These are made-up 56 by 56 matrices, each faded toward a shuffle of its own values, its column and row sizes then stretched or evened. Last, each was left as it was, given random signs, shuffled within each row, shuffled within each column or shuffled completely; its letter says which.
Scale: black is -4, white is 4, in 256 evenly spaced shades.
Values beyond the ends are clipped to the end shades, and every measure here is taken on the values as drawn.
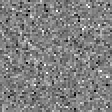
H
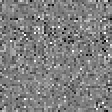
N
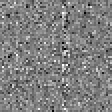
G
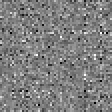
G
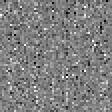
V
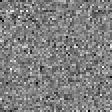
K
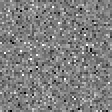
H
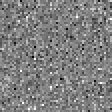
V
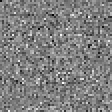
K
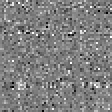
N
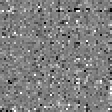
G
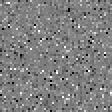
H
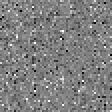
V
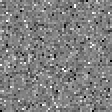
H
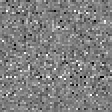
K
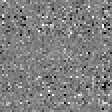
G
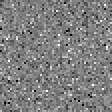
H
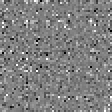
N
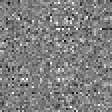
N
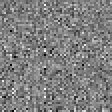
G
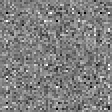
G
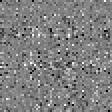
N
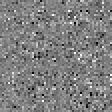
N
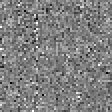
V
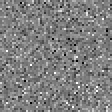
H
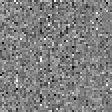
V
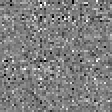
G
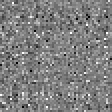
N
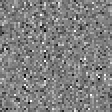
V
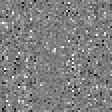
V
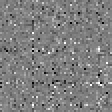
G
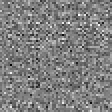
N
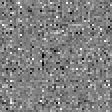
G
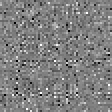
N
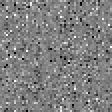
V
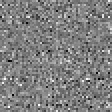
G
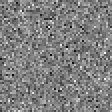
H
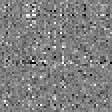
N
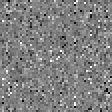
V
